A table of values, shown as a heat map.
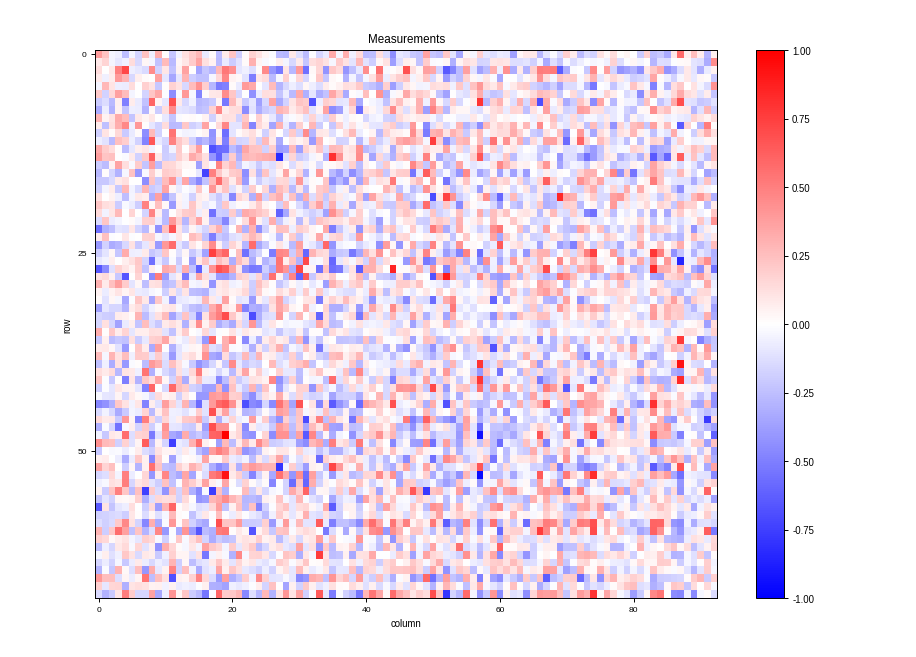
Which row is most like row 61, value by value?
23
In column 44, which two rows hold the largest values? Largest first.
27, 44
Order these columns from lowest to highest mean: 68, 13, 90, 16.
16, 90, 68, 13
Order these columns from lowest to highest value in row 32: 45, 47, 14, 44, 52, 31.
14, 52, 47, 45, 31, 44
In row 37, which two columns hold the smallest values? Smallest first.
59, 33
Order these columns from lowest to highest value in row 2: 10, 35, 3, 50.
10, 35, 50, 3
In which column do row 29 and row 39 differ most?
87
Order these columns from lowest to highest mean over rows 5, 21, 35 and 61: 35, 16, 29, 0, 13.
29, 16, 13, 0, 35
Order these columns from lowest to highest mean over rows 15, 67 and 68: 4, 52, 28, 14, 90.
52, 14, 90, 4, 28
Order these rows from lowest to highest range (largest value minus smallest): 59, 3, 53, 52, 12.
3, 12, 59, 52, 53
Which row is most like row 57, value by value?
22
